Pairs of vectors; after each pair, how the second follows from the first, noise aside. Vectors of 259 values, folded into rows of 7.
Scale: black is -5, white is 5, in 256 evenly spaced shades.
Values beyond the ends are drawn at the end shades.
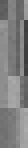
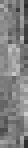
wrapped around.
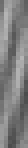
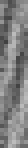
negated.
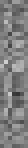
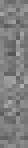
reversed, shrunk.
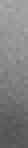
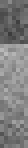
wrapped around.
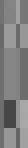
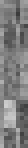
negated.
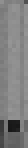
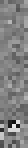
sign-scrambled.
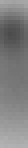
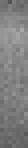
negated, shrunk.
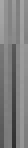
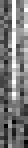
reversed, negated, scaled up.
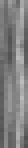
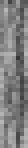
negated.
